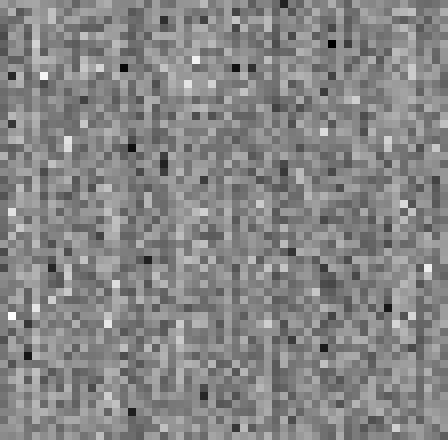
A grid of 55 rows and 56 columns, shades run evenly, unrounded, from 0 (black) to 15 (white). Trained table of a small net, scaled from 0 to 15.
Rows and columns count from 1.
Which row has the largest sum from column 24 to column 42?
8
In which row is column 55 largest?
19
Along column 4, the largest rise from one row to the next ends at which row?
46
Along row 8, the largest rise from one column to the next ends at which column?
25
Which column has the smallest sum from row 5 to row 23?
17
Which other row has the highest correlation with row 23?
7
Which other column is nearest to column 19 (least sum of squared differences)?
40
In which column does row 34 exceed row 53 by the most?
54
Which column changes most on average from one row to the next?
2
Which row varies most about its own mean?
9
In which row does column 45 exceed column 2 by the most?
10
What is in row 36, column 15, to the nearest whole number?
13
